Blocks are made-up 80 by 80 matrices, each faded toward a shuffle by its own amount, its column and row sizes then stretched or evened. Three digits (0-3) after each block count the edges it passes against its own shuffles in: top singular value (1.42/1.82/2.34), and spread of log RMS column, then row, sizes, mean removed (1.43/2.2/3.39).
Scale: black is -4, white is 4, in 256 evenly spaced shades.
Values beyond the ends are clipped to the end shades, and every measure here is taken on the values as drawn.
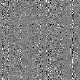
1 3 1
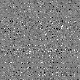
1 1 2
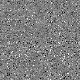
1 1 1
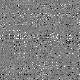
2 1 2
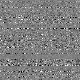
0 0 3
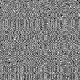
3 0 0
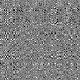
3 1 2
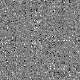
1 2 1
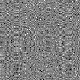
3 1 0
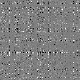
2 2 2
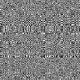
3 1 2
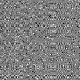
3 0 2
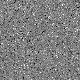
0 0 0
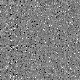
1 1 0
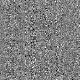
0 2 0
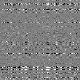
3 1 3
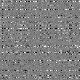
2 1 3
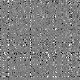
2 2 2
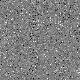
0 1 0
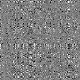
3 2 2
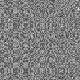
3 0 0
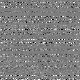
1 0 3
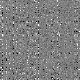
2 2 1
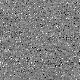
1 0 1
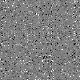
2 1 1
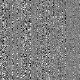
0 3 0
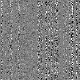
1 3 0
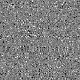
2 0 1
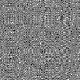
3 1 0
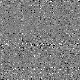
0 1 2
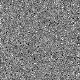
0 1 0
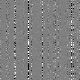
3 3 0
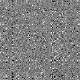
2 2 1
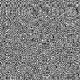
3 1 0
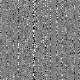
0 3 0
